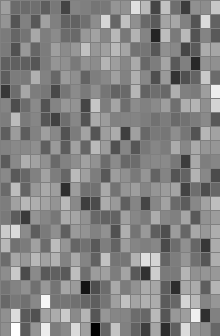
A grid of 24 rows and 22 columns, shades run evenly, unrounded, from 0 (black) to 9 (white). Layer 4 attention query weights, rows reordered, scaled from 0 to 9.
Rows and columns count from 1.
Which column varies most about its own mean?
2
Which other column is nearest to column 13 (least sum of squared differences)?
1
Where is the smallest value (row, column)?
24, 10
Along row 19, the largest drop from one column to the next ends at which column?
17
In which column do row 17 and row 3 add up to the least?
16
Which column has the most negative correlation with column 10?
5
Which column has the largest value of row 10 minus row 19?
21
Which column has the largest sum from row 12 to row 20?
8
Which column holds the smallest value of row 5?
20
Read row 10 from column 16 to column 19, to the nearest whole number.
4 4 5 4
